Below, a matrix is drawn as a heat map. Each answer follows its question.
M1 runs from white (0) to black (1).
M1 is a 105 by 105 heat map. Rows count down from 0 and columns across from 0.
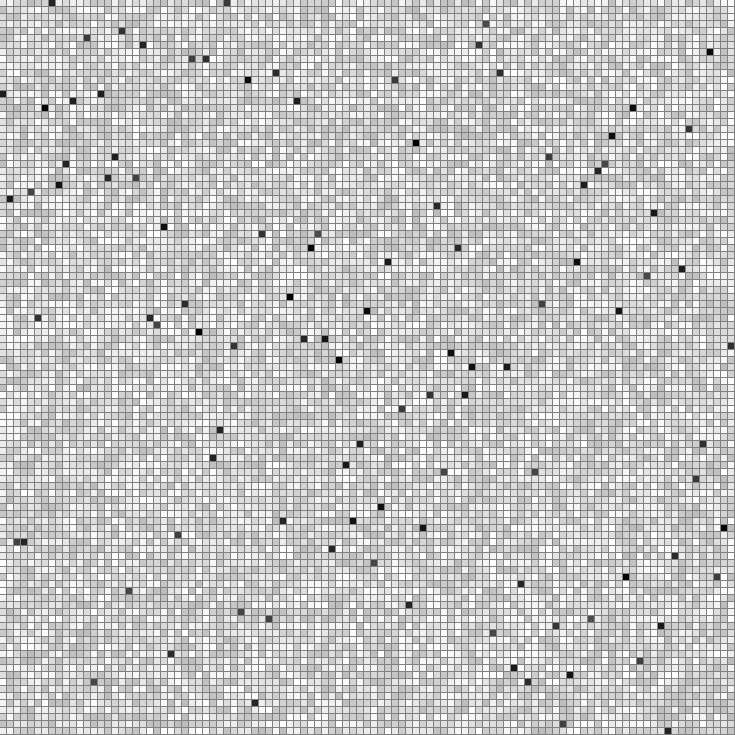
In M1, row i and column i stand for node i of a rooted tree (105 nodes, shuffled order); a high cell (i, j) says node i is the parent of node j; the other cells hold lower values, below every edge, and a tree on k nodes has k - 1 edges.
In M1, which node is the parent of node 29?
8
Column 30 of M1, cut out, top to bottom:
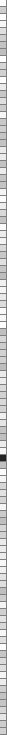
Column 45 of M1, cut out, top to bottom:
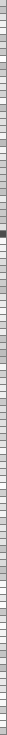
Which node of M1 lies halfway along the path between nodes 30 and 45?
56
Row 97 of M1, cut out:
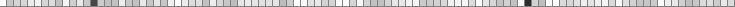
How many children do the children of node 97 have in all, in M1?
4
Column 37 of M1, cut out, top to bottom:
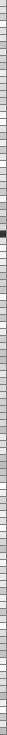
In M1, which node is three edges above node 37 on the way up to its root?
66
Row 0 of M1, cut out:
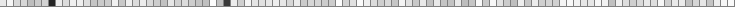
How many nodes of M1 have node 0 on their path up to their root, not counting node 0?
8
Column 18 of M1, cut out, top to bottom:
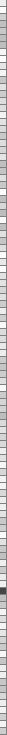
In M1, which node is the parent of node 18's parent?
88
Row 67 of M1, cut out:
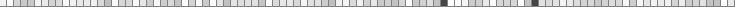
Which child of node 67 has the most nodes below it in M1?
63
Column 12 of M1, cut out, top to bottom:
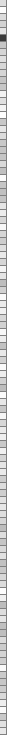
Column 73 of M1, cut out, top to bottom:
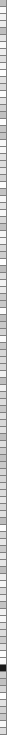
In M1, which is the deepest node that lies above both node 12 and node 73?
49
